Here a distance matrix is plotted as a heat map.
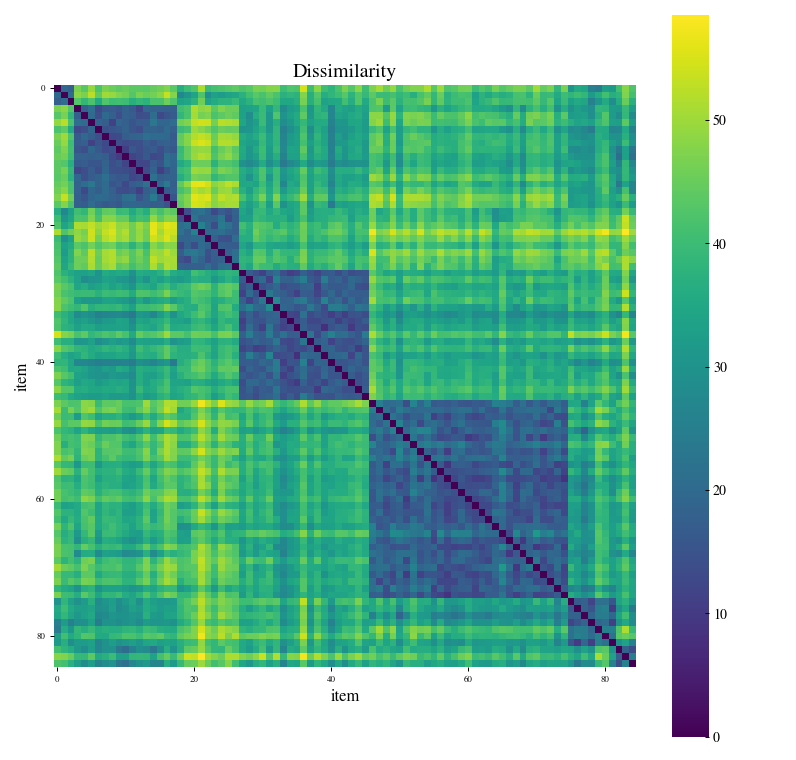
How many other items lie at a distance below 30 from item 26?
8
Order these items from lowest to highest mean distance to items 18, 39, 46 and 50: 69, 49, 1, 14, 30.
69, 49, 30, 1, 14
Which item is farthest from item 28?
46
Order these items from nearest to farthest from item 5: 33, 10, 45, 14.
10, 14, 33, 45
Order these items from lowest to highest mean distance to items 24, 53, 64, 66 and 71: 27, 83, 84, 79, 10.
27, 84, 10, 83, 79
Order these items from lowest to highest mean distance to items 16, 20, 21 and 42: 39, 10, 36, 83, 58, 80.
39, 10, 36, 58, 80, 83
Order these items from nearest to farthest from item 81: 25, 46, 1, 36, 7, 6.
6, 7, 46, 1, 25, 36
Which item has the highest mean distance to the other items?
21
